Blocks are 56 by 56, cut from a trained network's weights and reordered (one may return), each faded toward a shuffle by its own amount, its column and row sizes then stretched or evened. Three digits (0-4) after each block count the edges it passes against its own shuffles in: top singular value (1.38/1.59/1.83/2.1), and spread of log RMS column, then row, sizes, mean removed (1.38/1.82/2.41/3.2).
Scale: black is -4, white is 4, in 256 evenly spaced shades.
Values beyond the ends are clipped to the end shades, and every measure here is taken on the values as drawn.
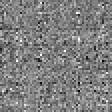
0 3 1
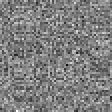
4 0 1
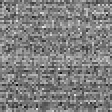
3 1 0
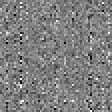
0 3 1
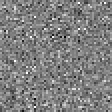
0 2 1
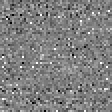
0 0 2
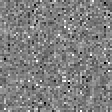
0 2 0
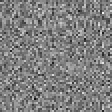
4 2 0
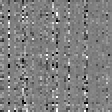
1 4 1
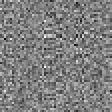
4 2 1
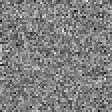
0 0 0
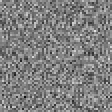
4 0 1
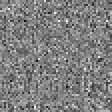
1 1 1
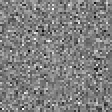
0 2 1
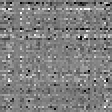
3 3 3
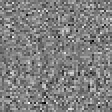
3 1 2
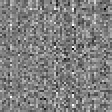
3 3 0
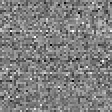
1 1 1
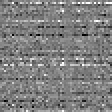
4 2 3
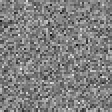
3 0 0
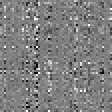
3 4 2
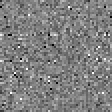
2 0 1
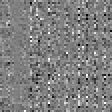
0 4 1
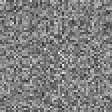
4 1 0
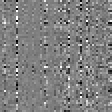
4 4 1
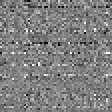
1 2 3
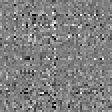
1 3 3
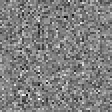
0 2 0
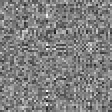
4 2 1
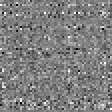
0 2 3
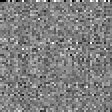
2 0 3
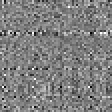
3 1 3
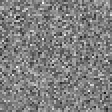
0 0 0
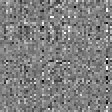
3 3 2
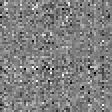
1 3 2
